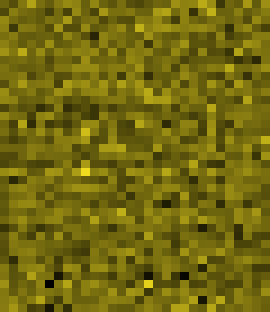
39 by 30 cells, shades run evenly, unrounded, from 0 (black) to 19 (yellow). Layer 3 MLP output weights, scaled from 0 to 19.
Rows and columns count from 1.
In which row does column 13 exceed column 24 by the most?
7
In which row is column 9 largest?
22
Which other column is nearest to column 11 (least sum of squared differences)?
3
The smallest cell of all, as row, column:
36, 6
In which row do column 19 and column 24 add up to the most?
2
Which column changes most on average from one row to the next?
17
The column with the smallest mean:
25
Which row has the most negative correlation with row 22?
32
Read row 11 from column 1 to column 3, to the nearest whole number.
7 10 13
